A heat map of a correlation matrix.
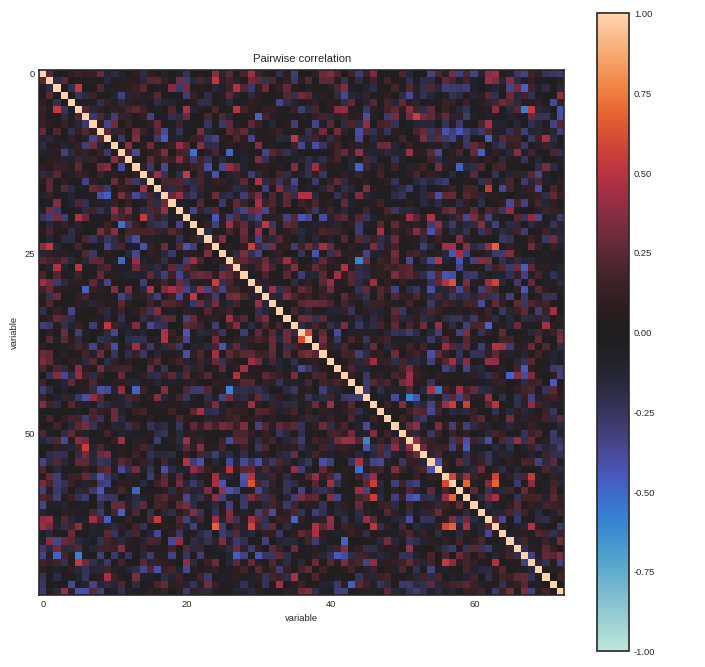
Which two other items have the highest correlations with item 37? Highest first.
36, 17
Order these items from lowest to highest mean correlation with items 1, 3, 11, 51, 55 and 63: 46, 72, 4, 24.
72, 4, 46, 24
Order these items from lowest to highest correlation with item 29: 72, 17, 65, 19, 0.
72, 65, 17, 19, 0
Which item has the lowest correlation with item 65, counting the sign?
42
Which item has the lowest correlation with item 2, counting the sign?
67
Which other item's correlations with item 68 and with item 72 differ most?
5
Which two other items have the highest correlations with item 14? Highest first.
20, 16
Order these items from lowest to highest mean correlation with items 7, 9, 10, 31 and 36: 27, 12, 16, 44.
44, 16, 12, 27
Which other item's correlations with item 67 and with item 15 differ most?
30
